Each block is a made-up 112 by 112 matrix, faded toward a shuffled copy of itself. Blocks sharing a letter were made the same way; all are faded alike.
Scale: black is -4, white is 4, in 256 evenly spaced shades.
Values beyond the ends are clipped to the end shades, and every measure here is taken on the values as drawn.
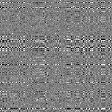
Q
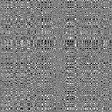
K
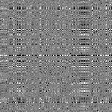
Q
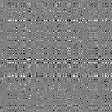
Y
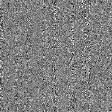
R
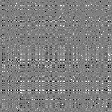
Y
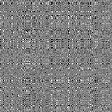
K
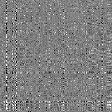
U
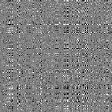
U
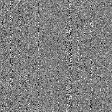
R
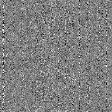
R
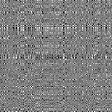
K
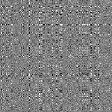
U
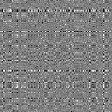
Q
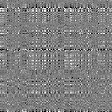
Q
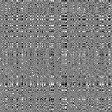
Q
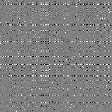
Y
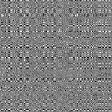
Q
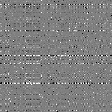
Y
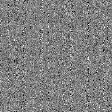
R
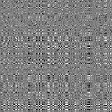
Q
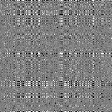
Q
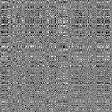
K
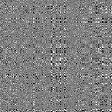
U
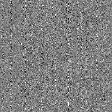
R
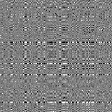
Q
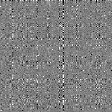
U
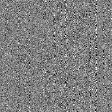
R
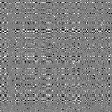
Y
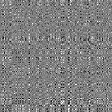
K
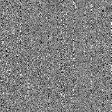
R
